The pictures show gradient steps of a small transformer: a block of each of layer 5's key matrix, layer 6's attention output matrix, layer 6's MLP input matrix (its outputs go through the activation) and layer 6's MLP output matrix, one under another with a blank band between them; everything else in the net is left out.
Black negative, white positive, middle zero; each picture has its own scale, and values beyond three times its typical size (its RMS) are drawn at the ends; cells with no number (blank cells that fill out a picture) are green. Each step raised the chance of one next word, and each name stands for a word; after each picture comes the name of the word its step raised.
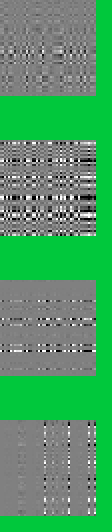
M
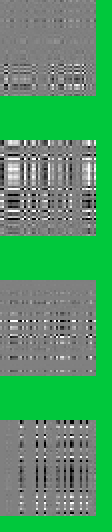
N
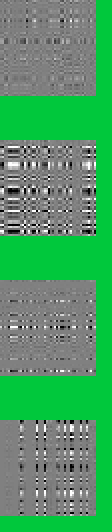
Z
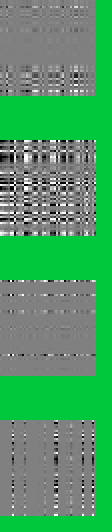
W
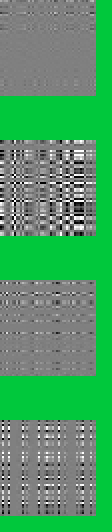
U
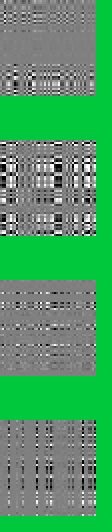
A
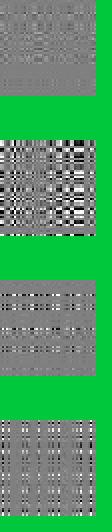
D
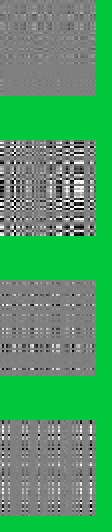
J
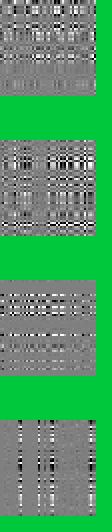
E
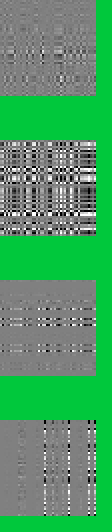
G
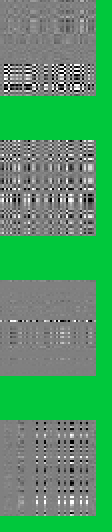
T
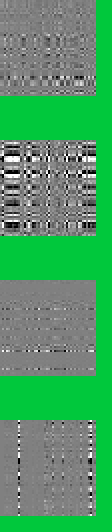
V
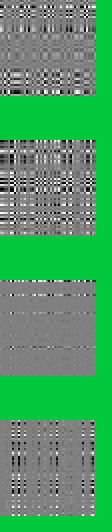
W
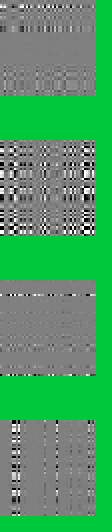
Z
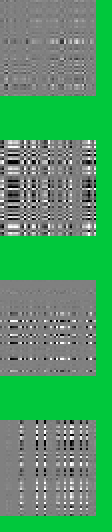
J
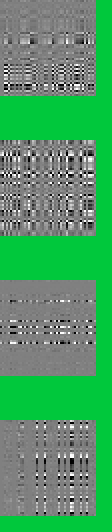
V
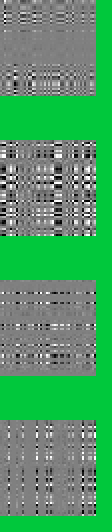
U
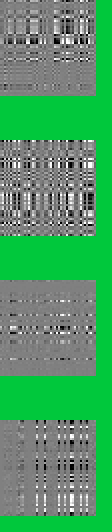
E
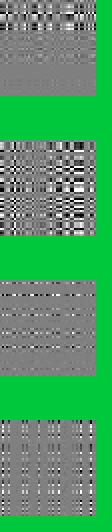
G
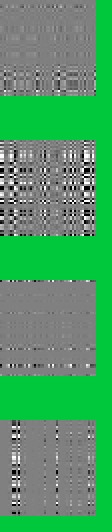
U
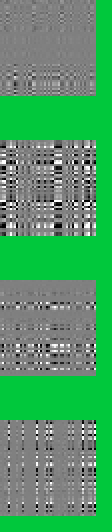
J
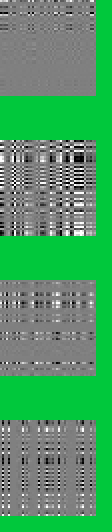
W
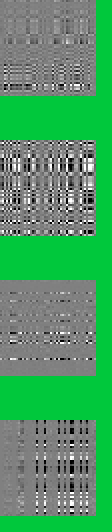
A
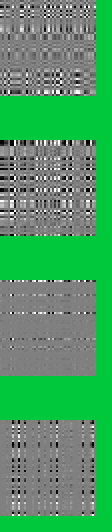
N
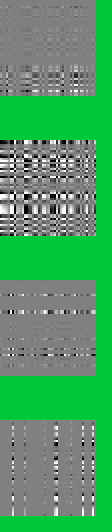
M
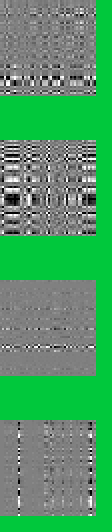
T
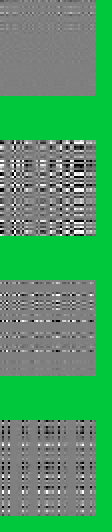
A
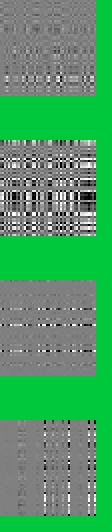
E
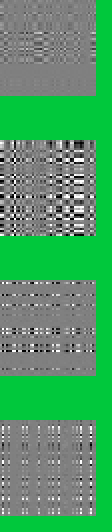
M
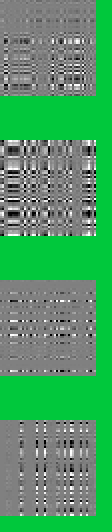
D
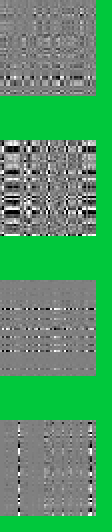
D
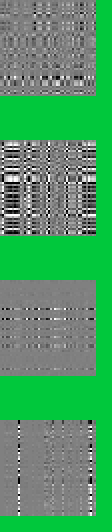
G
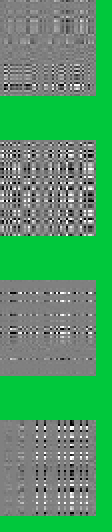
U
